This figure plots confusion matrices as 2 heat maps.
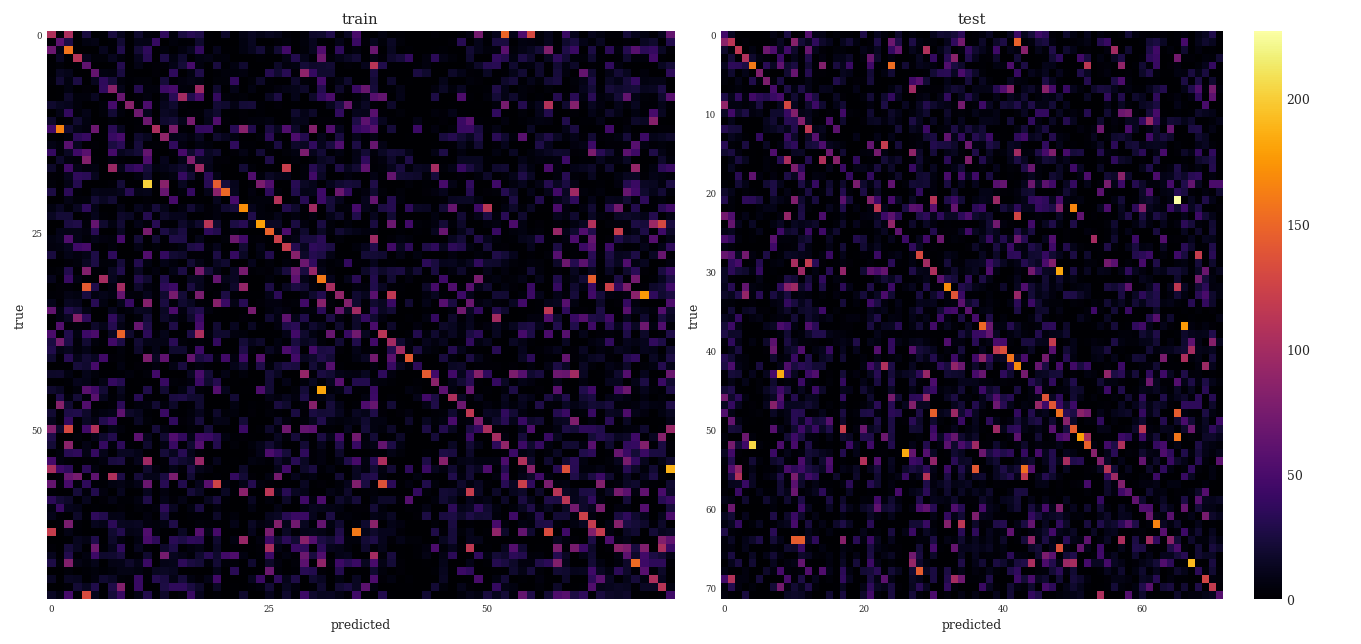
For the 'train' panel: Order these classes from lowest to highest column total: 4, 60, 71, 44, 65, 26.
44, 26, 65, 60, 4, 71
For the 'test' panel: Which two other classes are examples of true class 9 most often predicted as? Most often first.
0, 34
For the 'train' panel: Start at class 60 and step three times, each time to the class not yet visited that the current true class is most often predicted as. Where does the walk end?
57
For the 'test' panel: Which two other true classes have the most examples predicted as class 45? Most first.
47, 42
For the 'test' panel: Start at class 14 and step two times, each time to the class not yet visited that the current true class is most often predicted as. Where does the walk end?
42
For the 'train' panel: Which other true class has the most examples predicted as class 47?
35
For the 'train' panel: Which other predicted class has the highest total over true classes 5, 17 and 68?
27
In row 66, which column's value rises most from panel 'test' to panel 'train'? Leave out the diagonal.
37
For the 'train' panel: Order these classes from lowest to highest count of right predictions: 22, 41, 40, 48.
40, 48, 41, 22
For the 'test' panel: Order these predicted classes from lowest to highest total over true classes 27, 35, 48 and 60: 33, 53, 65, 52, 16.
16, 53, 52, 65, 33
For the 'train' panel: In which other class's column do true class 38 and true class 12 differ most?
1
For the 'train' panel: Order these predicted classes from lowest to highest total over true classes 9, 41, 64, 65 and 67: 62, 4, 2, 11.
4, 62, 2, 11
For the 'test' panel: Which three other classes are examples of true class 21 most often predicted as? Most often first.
65, 30, 39
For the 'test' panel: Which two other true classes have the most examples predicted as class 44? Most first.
67, 64
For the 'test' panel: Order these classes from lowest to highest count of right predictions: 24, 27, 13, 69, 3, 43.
27, 13, 43, 24, 3, 69
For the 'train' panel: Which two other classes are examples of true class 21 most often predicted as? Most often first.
26, 37
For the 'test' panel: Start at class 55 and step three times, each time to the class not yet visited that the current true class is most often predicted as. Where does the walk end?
70
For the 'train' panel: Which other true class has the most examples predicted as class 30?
22
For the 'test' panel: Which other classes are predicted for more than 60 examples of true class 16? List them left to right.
9, 14, 35
